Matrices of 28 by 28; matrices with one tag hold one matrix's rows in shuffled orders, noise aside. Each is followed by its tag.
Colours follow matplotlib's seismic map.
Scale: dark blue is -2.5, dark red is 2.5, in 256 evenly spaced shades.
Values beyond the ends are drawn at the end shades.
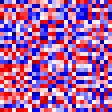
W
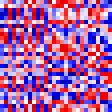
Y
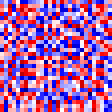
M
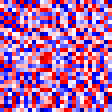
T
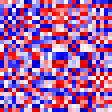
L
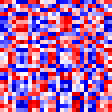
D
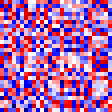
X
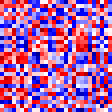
W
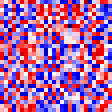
M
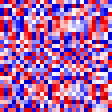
X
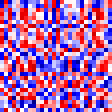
M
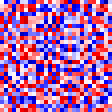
M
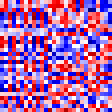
Y
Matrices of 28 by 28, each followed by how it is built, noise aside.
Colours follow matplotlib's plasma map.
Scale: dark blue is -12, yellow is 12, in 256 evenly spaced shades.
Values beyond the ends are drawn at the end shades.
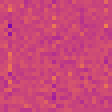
uneven columns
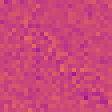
banded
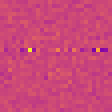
uneven rows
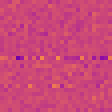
uneven rows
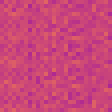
repeating rows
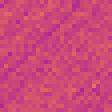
Hankel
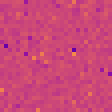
sparse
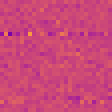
uneven rows
